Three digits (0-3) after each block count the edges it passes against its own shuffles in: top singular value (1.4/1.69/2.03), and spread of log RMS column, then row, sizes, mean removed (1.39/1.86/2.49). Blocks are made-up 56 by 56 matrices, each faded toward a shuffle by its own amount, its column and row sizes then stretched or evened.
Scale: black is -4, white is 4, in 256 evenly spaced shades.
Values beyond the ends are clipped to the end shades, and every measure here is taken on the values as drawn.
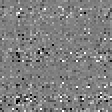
1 1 3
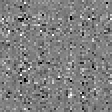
0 2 2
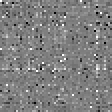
2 1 2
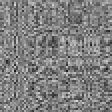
3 2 1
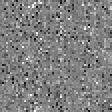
1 2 0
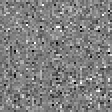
0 2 1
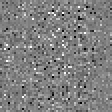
1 2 1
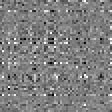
3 2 3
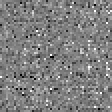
1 1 1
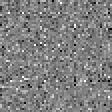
1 1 1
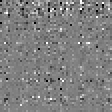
0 2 3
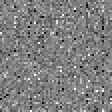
0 2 1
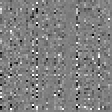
3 3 1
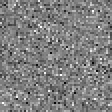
0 0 1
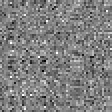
3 1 0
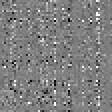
2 3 2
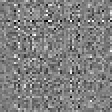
3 3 2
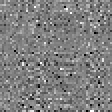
3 1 1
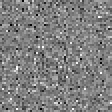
1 1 1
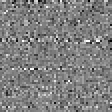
2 0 3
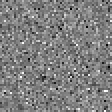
0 0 0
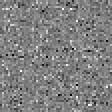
1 1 1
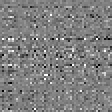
3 1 3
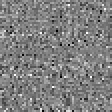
1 1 2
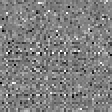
3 0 2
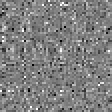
3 1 2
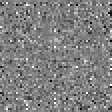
1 1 2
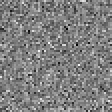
1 0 1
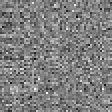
3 1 1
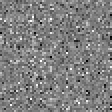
1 2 0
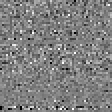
0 0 3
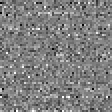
0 0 3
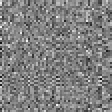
3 2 0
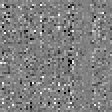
0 3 2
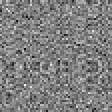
3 1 0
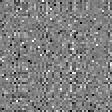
3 1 0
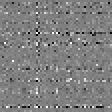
3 2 3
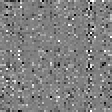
2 3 2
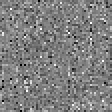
1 2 0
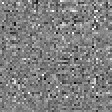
1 1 2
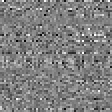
3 0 3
